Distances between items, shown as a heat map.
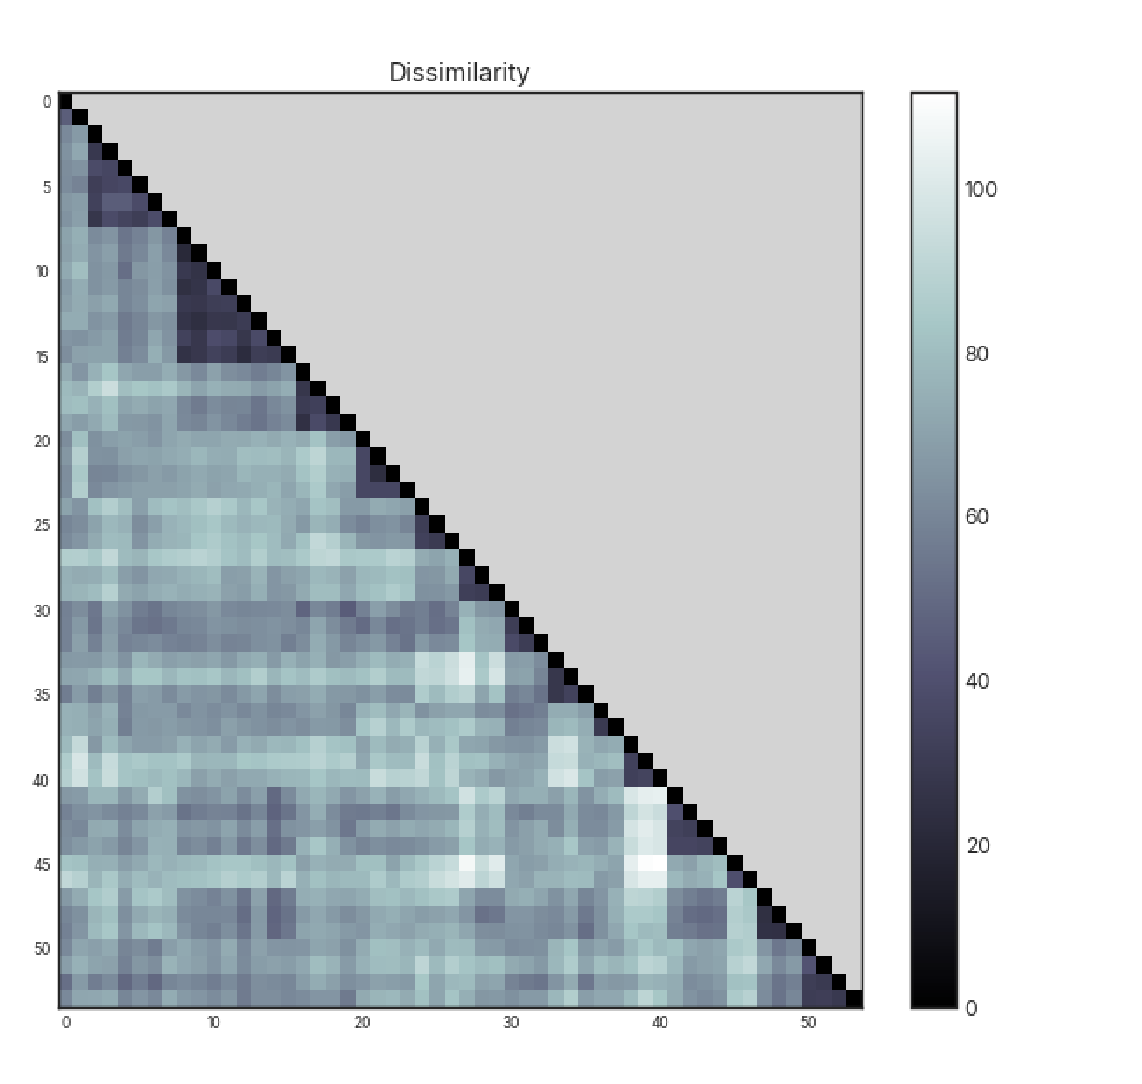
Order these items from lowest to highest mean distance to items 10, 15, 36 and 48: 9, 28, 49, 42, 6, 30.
9, 49, 42, 30, 28, 6
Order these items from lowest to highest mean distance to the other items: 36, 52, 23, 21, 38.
52, 36, 23, 21, 38
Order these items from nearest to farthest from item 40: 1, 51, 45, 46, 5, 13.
13, 5, 51, 1, 46, 45
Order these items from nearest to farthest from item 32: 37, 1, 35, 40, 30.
30, 35, 37, 1, 40
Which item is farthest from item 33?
27
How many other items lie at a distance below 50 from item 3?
5
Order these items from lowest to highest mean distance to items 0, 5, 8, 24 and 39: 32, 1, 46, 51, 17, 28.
32, 1, 28, 51, 17, 46
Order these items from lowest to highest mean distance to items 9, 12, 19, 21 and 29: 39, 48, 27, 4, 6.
48, 4, 6, 27, 39
